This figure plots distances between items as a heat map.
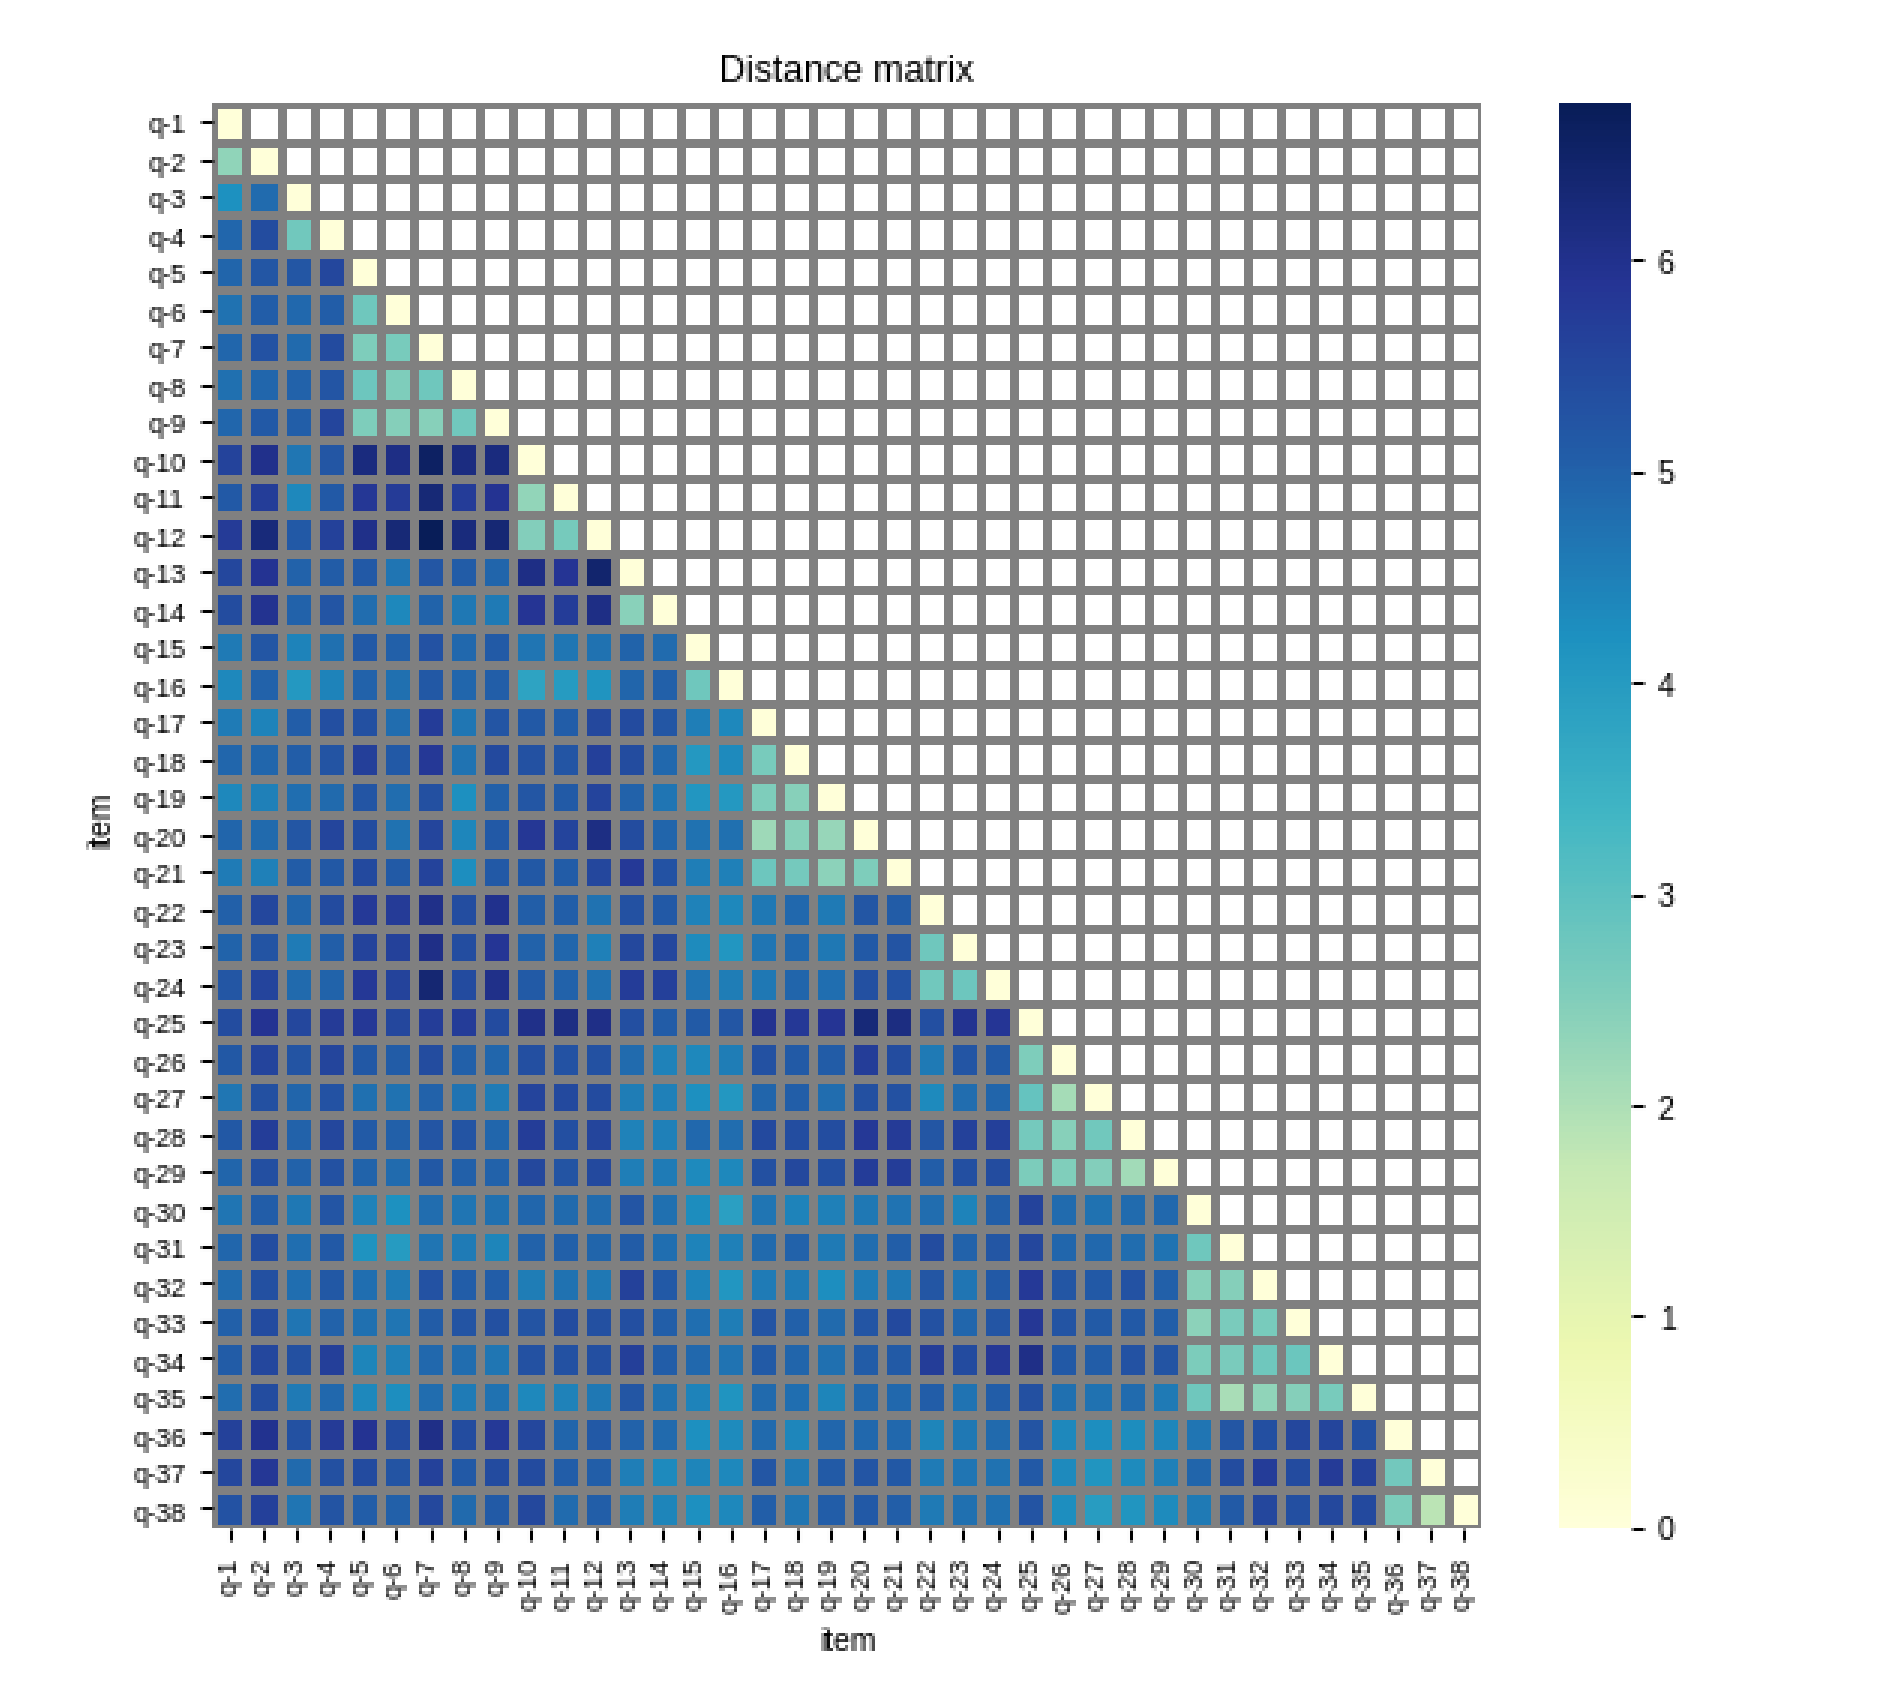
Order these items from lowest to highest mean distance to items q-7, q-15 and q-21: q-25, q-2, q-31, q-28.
q-31, q-2, q-28, q-25
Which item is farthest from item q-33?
q-25
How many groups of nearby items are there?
11
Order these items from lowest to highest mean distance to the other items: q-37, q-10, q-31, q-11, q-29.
q-31, q-29, q-37, q-11, q-10
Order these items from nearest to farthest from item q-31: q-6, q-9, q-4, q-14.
q-6, q-9, q-14, q-4
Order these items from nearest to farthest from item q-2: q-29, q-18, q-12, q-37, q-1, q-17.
q-1, q-17, q-18, q-29, q-37, q-12
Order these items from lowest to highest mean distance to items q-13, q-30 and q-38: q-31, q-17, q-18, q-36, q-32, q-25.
q-36, q-31, q-32, q-18, q-17, q-25
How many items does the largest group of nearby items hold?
6
